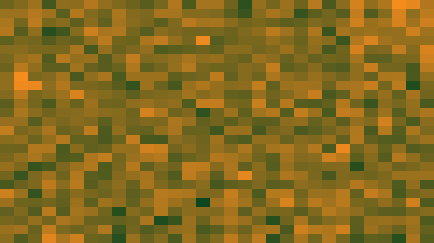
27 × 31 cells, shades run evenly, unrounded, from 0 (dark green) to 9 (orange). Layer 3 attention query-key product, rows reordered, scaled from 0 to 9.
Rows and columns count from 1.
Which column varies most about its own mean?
29
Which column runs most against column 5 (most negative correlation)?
12
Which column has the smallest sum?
9
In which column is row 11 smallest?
24
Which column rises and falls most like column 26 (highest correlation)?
31
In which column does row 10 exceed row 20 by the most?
2
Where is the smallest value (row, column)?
23, 15
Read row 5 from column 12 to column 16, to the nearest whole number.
7 5 4 9 3
